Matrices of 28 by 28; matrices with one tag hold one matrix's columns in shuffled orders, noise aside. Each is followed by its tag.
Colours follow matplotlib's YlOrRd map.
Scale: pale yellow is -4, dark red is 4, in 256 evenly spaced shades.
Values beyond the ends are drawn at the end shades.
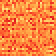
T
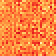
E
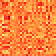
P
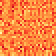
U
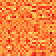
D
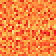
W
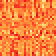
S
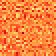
D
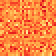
U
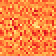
W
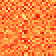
D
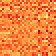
D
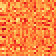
T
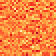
D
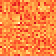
P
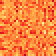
U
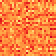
T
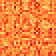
E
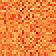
D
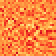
W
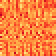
S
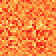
W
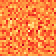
W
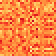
T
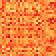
T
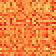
T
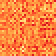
T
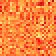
P
